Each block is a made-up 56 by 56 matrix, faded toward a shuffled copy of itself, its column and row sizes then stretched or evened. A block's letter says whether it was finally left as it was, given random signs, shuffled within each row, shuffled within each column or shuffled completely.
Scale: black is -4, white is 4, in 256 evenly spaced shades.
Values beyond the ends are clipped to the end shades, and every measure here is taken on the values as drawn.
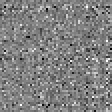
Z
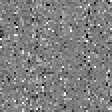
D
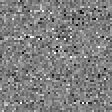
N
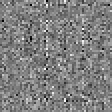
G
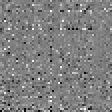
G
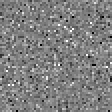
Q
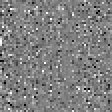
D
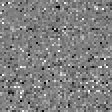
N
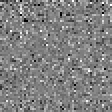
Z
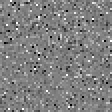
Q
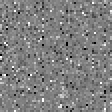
D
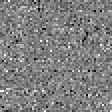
N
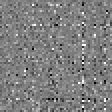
Z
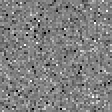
Q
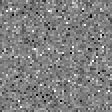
Q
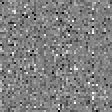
D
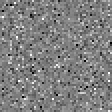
D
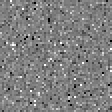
Q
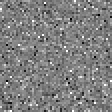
Q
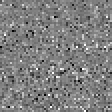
N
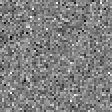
Q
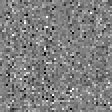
D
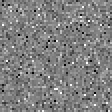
Q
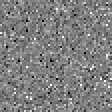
Q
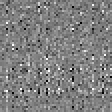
G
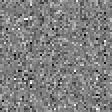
Z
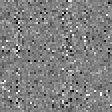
G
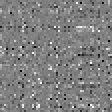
G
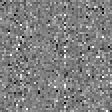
D
